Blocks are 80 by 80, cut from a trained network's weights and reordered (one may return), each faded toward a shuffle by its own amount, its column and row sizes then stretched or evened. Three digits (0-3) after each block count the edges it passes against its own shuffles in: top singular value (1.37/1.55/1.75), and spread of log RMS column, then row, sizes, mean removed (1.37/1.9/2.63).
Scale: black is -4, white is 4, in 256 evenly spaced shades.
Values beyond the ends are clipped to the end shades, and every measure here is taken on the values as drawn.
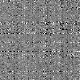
2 2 3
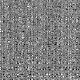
3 1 3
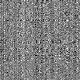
3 1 2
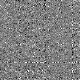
2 2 2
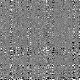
3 3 3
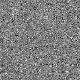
2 1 1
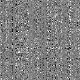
1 3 2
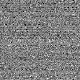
2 0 2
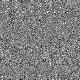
0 0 2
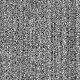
2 0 1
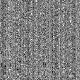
3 2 0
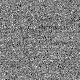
0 0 1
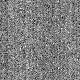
1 0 0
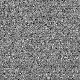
0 0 0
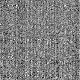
3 0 2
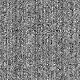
3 1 1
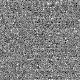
1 1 0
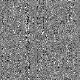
0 3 1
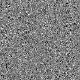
0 2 0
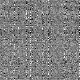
2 3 0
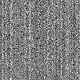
3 1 1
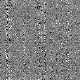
0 3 0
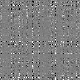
2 3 3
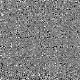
0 2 3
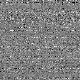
0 0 3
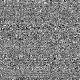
2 0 2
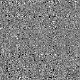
1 2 2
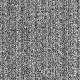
3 0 0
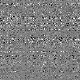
0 2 3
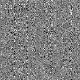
2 3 0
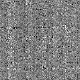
1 2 2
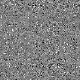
0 2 2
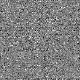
0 1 2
